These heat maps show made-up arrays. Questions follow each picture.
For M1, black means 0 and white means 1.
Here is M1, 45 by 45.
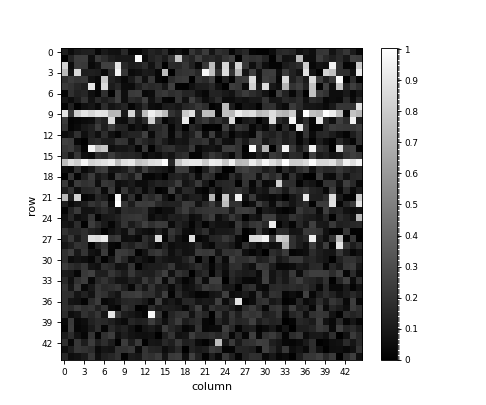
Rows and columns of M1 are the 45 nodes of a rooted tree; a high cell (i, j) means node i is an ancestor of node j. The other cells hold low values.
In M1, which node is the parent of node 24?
8
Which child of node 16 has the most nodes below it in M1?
9
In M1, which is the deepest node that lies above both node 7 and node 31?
10
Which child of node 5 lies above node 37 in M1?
4
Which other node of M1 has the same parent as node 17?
11
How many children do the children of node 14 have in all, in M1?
2
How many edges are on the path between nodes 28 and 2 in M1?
8
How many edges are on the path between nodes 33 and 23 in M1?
9
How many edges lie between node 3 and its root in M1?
2
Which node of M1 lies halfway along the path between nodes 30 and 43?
27
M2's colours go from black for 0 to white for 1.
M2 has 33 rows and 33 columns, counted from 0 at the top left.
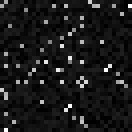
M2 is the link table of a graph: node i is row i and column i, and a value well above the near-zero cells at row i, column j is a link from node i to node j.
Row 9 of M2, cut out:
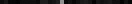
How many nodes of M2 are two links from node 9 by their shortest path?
3
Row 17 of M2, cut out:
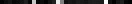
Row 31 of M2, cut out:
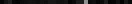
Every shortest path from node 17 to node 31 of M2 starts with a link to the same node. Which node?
node 15
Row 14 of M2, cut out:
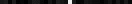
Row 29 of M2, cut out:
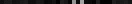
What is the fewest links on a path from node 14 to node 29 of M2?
4
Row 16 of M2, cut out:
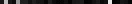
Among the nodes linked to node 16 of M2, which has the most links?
node 1
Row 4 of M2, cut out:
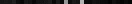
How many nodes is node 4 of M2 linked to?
2
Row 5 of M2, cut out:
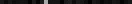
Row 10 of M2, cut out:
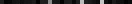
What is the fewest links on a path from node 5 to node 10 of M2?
4
